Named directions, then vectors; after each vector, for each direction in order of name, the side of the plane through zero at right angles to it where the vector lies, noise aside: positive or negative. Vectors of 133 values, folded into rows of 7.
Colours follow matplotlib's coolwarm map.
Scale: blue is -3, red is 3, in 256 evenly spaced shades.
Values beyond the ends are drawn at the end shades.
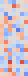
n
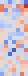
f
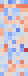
positive, positive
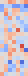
negative, negative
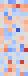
positive, positive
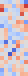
positive, negative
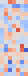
negative, negative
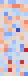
positive, positive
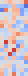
negative, positive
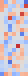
positive, negative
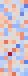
negative, positive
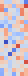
positive, negative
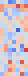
positive, positive
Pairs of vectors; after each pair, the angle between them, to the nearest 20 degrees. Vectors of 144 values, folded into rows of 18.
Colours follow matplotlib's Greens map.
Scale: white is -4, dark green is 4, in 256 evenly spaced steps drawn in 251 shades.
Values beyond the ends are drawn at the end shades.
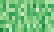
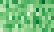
120 degrees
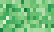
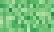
80 degrees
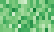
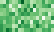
120 degrees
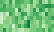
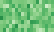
120 degrees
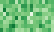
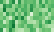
40 degrees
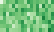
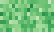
60 degrees
